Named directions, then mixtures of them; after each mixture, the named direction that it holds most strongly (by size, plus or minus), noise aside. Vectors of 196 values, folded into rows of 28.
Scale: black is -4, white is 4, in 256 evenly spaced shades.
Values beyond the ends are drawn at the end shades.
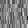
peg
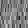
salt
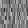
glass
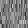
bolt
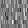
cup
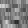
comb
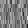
peg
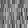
peg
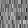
salt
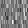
cup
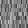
salt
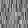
bolt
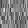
glass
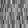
peg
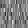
glass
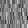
peg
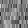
salt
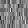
peg
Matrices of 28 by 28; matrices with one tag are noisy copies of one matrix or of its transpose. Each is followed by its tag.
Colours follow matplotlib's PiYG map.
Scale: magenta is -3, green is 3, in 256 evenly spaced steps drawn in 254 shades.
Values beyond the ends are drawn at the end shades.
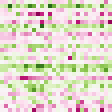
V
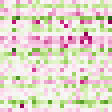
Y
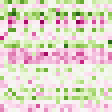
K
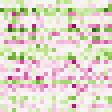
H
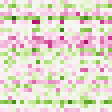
Y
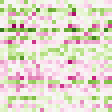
H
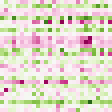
Y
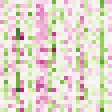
Y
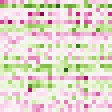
V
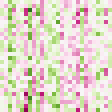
H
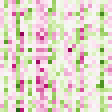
Y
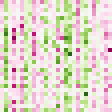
V
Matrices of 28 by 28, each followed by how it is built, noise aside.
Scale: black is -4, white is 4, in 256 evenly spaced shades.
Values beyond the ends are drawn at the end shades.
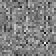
low rank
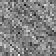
Toeplitz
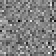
low rank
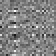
low rank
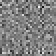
low rank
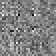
low rank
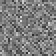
Toeplitz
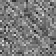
Toeplitz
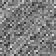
Hankel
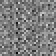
repeating rows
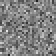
noise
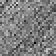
Hankel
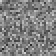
repeating columns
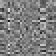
low rank
